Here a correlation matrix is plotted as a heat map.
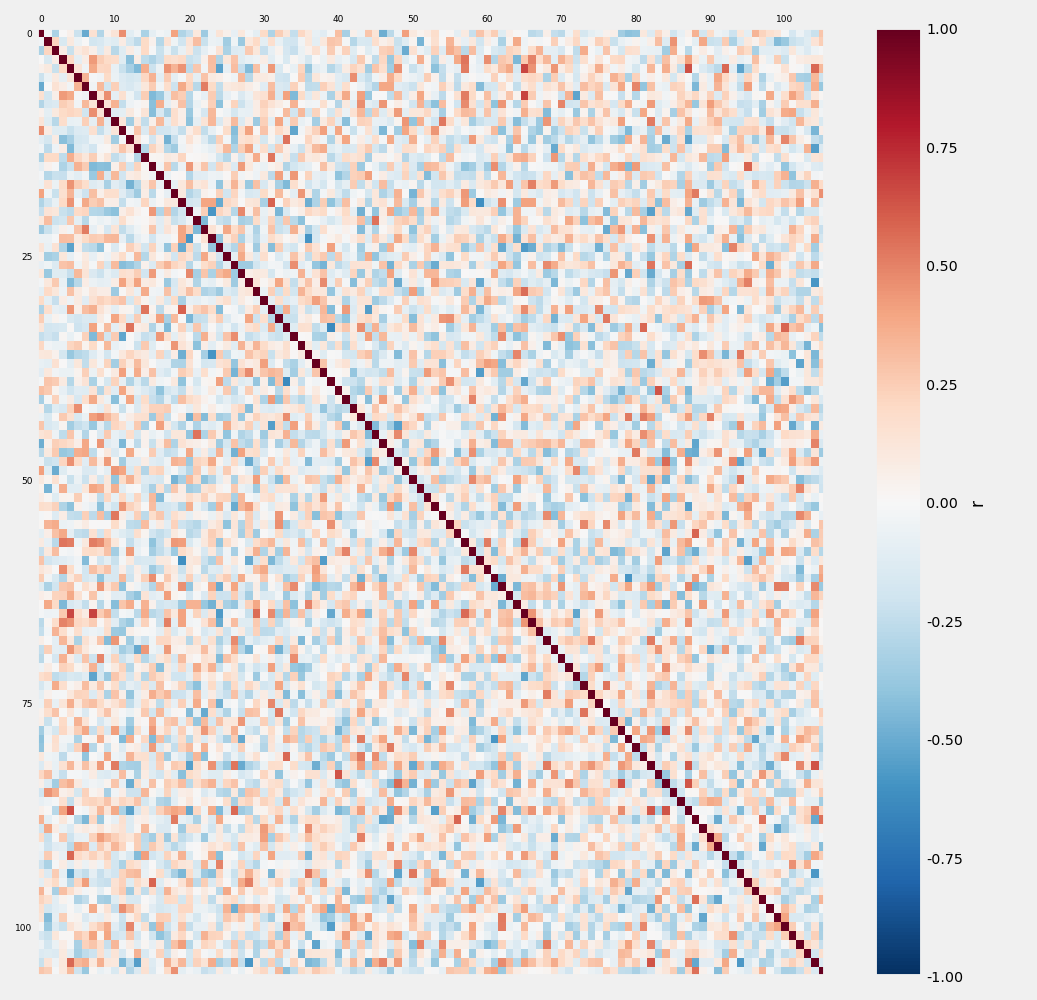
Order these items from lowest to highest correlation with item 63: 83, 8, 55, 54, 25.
54, 25, 8, 83, 55
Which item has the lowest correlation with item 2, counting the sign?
49
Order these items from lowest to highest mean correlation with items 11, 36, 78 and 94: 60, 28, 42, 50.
42, 60, 50, 28
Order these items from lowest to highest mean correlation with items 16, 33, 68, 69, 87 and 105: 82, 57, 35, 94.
94, 35, 57, 82
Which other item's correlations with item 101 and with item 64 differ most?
36
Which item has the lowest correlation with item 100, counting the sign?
39
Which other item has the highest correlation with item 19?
31
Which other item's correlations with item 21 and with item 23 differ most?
64
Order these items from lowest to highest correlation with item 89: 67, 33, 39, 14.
67, 33, 39, 14
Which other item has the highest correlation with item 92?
4
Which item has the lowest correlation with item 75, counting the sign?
24
